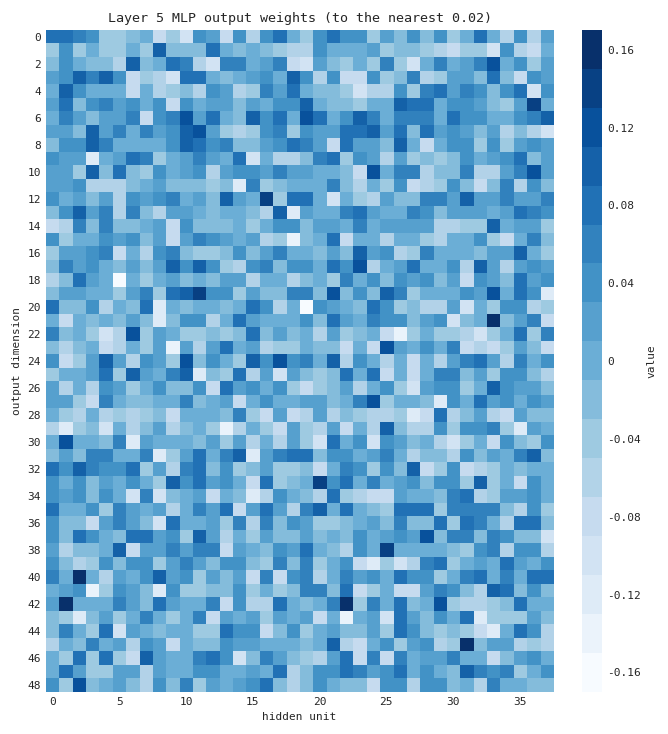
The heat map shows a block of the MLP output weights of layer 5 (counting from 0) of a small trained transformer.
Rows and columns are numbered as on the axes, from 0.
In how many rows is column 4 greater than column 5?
25
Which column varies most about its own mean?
33
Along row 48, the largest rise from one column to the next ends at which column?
2
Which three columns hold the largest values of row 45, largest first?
31, 21, 3
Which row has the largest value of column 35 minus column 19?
20
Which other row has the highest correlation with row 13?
18
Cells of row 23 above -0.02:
17
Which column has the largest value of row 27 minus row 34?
24
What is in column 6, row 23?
0
